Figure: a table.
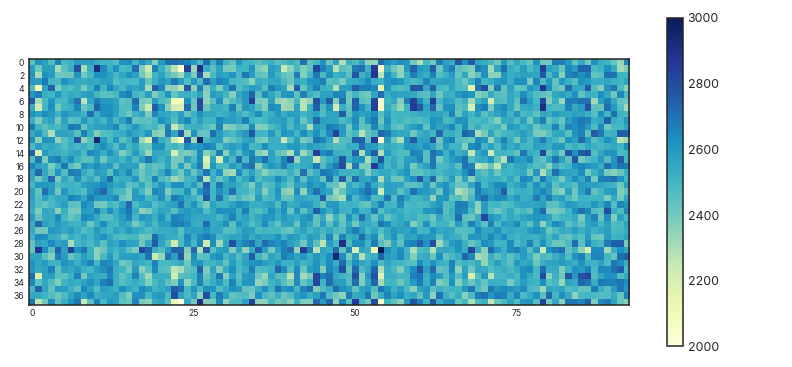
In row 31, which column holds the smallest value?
70
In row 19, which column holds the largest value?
27
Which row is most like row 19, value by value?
3
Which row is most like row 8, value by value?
31
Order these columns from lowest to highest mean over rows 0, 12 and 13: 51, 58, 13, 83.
13, 83, 58, 51
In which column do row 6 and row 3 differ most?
22
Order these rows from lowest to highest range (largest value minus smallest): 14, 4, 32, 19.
19, 32, 14, 4
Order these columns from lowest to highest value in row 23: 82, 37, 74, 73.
82, 73, 74, 37
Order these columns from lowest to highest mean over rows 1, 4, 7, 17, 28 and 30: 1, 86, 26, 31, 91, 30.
1, 30, 91, 31, 86, 26
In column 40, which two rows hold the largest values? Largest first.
15, 29
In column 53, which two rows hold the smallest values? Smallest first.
29, 0
